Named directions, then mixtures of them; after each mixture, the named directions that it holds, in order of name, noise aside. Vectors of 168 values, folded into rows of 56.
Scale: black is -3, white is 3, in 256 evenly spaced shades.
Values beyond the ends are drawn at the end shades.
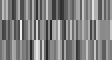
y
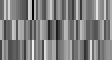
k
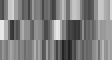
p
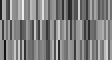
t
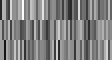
t.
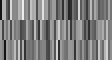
t.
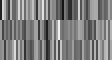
t, y.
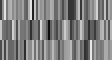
k, t.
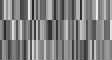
k, y.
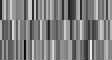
k, t.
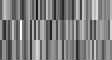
k, y.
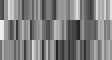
k, p.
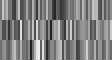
y.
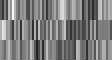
p, y.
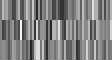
y.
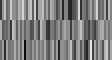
k, t.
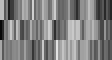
k, p.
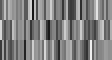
k, t.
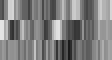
p.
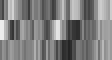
p.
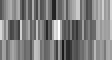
p, y.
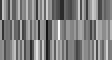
t, y.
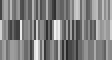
p, y.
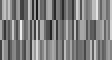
k, y.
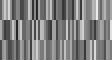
k, y.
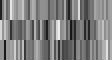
p, t.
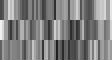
k, p.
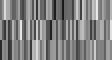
k, y.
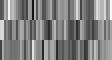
k, p.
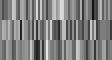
y.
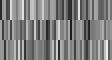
t.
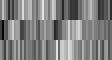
p, t.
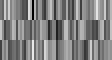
k.
